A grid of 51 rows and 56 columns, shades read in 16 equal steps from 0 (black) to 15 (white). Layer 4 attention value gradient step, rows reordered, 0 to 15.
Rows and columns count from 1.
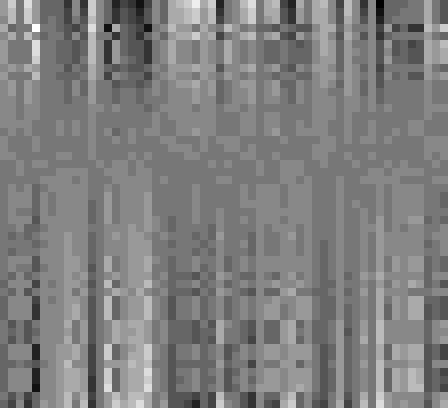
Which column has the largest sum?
19
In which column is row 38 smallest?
5
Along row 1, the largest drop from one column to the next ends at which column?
28
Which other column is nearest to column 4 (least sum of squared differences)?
25
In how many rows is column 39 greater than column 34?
14
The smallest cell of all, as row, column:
1, 48
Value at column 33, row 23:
7
